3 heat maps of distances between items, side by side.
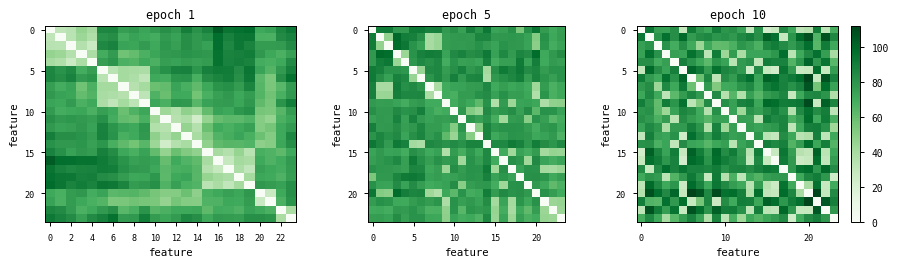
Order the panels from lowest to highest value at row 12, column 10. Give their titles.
epoch 1, epoch 10, epoch 5
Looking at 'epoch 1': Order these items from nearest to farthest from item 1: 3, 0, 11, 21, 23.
0, 3, 21, 11, 23
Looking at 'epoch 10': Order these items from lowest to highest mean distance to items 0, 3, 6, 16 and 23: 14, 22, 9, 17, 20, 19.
19, 22, 20, 14, 9, 17
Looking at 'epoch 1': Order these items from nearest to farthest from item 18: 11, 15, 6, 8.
15, 11, 8, 6
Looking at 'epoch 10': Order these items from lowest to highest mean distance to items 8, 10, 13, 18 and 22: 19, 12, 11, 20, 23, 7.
23, 12, 19, 20, 11, 7
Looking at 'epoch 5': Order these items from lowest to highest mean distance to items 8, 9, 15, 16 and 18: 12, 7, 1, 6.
7, 1, 12, 6
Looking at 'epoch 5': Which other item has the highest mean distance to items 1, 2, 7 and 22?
3
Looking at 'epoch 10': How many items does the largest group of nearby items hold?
8
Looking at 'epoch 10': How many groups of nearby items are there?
6
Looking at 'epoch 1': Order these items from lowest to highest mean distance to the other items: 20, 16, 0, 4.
20, 4, 16, 0
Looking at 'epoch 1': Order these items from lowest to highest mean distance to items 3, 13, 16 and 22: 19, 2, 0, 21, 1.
21, 19, 2, 1, 0
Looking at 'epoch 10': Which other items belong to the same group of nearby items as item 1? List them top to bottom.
17
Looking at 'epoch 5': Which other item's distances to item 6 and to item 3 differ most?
14
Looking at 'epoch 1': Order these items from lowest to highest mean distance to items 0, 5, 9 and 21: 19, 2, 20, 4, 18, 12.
20, 4, 2, 12, 18, 19
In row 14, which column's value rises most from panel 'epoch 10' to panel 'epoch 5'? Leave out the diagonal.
4
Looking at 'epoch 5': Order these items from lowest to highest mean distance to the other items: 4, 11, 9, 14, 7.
9, 7, 11, 4, 14
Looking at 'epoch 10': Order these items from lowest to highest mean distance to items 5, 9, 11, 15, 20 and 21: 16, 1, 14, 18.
16, 14, 18, 1
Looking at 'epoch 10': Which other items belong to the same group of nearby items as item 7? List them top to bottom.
2
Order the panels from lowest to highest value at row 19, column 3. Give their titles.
epoch 10, epoch 5, epoch 1
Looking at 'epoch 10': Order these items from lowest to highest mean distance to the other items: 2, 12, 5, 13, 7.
13, 5, 12, 2, 7
